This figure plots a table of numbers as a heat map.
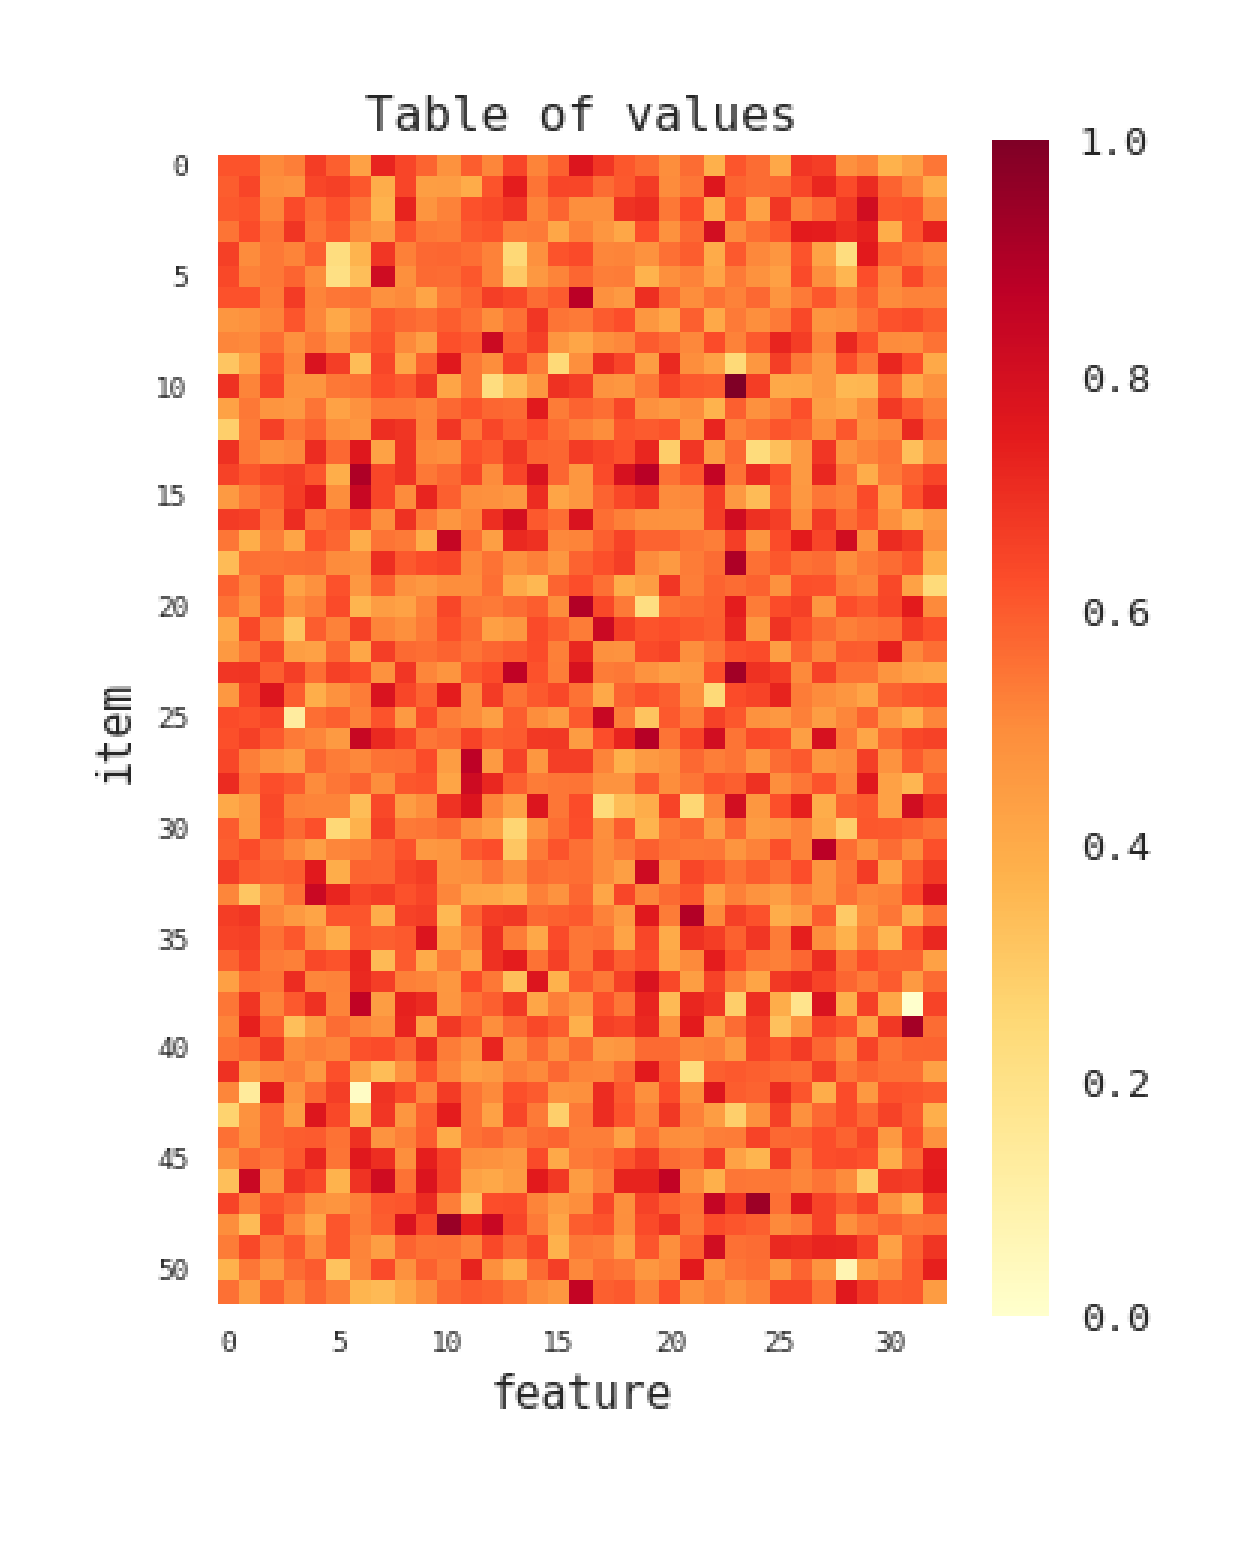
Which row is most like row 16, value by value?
23
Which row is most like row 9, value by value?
43
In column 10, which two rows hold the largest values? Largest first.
48, 17
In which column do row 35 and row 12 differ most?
0
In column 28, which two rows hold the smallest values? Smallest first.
50, 4
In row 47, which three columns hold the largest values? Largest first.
24, 22, 26
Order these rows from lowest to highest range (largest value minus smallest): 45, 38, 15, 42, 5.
45, 15, 5, 42, 38
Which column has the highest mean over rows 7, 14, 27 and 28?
11
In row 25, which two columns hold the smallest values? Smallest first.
3, 19
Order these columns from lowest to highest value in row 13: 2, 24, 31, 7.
24, 31, 7, 2
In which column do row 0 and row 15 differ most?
6
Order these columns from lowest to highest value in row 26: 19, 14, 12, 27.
12, 14, 27, 19
